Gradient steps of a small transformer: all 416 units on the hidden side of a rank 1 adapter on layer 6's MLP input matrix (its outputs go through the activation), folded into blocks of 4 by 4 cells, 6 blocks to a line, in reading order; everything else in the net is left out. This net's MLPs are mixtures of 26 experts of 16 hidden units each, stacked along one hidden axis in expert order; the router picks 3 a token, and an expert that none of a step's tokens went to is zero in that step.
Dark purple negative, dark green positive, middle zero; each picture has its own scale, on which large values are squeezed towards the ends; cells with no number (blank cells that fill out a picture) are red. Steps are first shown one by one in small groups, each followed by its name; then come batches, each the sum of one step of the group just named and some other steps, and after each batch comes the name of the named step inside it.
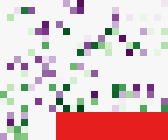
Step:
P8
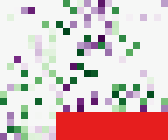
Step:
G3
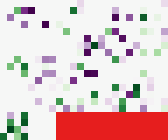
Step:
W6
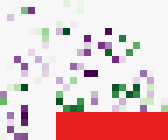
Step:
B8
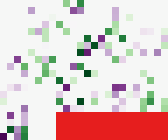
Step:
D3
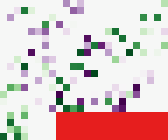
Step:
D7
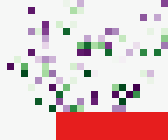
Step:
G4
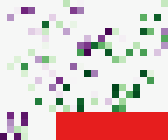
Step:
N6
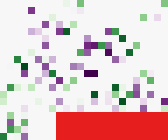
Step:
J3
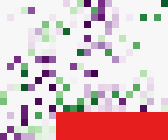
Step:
B8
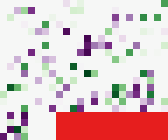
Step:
D7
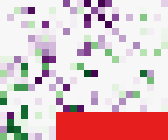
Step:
W6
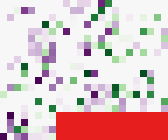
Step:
N6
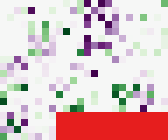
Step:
B8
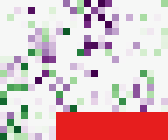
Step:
J3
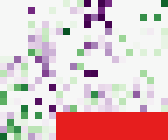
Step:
J3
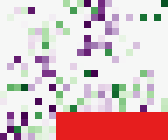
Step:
B8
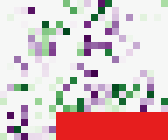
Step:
B8
